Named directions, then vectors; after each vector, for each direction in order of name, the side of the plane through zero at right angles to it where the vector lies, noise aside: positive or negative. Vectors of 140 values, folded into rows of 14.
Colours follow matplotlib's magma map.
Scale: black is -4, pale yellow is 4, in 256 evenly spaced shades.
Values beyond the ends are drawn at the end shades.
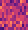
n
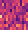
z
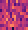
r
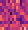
negative, positive, positive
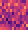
negative, negative, negative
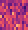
positive, positive, positive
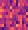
positive, negative, positive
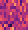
negative, negative, positive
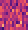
positive, negative, positive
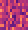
positive, negative, positive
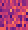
negative, positive, negative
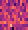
positive, positive, negative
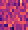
positive, positive, negative
